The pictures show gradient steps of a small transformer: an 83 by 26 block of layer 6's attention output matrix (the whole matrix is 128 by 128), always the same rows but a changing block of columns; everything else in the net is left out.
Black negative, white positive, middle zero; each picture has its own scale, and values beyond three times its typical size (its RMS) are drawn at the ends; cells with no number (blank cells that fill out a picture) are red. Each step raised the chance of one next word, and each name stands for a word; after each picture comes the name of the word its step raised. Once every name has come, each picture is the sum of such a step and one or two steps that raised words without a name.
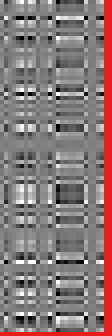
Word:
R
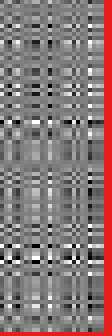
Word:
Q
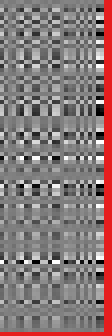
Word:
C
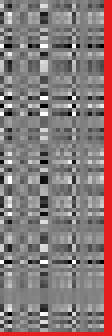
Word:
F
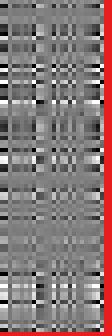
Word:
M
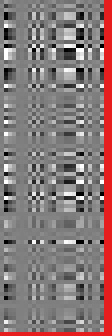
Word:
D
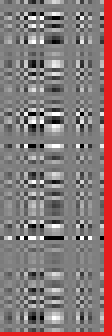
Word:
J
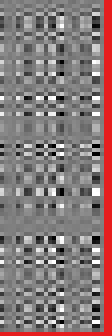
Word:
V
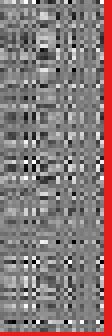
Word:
D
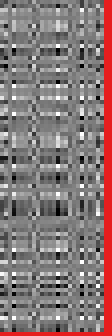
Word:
C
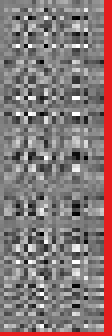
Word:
F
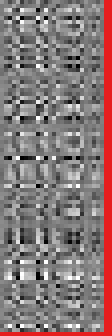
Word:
C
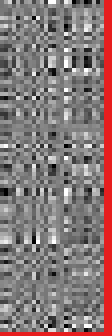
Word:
V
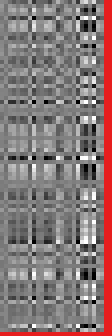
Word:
M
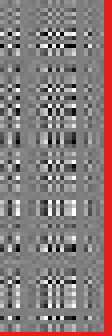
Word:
F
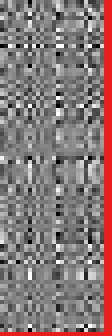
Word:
F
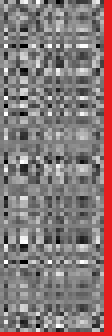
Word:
F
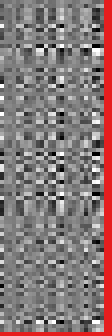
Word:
D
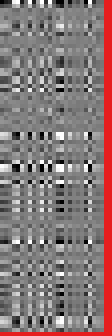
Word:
D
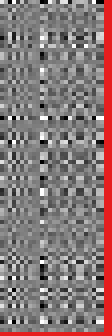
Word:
F
